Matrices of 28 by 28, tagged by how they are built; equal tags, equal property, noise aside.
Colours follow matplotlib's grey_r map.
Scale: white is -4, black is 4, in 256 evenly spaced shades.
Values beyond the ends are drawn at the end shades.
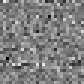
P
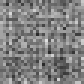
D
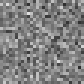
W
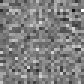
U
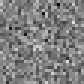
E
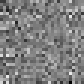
U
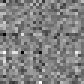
U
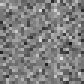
W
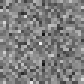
W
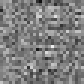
D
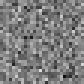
W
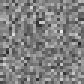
D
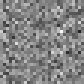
W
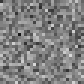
E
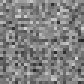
D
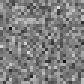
E
